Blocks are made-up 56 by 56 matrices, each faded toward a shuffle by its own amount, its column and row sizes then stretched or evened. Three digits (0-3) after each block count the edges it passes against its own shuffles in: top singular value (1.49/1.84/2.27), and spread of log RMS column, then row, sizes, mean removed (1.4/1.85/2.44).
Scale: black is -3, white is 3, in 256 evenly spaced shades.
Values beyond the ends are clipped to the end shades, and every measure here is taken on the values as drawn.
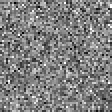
0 0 0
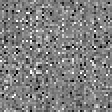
2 2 1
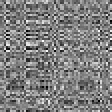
3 3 3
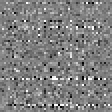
2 2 3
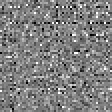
2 1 2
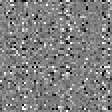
2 2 2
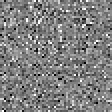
2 1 1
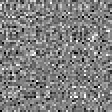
2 0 1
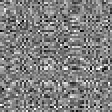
3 0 3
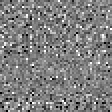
2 1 2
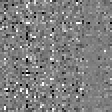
0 3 2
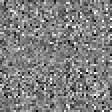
1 2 2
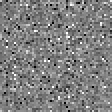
0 1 1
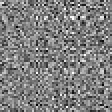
3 2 1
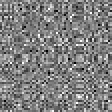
3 0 1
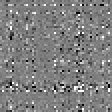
0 3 3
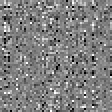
2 3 0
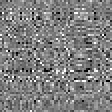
3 0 3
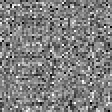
2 1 1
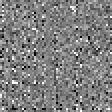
1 3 1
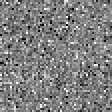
0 0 0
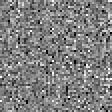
0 2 0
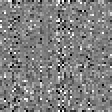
2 3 1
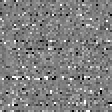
0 0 3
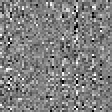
2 3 0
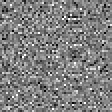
2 0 0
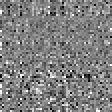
2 1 3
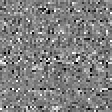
1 1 3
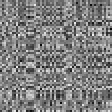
3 0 3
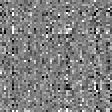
3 3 1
